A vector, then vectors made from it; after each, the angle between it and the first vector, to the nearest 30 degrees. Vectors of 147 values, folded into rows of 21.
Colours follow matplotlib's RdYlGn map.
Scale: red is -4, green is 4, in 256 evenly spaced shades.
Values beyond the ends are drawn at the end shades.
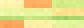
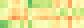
150 degrees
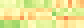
150 degrees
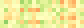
120 degrees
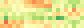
30 degrees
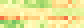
150 degrees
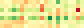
60 degrees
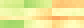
150 degrees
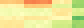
60 degrees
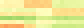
30 degrees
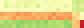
120 degrees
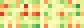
90 degrees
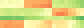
30 degrees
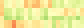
30 degrees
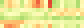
30 degrees
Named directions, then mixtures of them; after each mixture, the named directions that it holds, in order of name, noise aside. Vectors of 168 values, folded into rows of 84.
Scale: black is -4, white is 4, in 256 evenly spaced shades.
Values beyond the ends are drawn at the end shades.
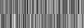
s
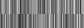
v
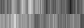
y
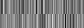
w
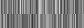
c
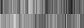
w, y.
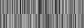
c.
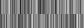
c, v.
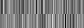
w.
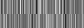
c, w.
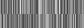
c.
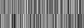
s.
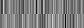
w.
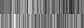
s, y.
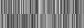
c.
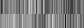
w, y.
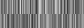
c.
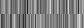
s, v.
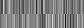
w.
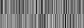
w.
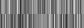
v.
